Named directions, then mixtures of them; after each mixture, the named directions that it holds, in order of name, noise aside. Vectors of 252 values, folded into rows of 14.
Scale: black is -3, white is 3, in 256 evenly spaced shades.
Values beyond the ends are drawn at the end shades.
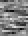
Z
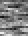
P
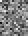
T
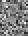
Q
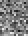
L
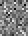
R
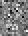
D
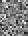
Q.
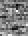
D, P.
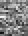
P, Q, T.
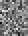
Q, T.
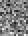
L.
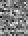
L, P, Q.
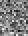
L.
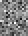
L, R, T.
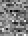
L, Z.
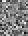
Q.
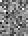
R, T.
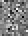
D.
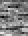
P.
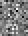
D.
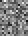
D, Q, T.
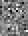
D.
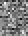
P, R, Z.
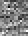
D, P, R.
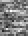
L, Z.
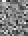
Q.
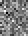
L, R, T.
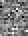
D, Z.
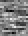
Z.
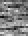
P.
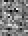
D, Z.
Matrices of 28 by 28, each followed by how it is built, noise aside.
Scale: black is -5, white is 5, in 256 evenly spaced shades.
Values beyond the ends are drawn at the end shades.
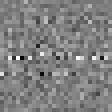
uneven rows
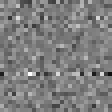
uneven rows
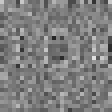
low rank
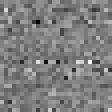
uneven rows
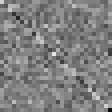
diagonal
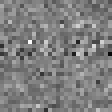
uneven rows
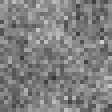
smooth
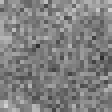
smooth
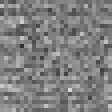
blocks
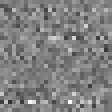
uneven rows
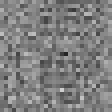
blocks
